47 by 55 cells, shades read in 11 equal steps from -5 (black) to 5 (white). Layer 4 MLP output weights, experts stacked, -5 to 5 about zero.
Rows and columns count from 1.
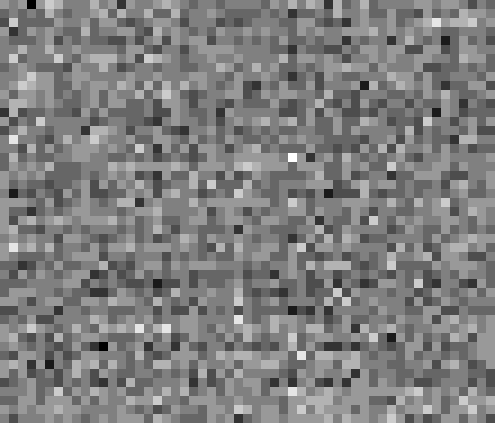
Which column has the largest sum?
27
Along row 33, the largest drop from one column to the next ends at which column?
39
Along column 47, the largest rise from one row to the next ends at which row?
44
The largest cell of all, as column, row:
33, 18
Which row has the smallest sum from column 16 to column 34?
35
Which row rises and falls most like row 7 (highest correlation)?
16
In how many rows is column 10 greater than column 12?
21
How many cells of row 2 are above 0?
14
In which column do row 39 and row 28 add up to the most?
2
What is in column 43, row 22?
-2
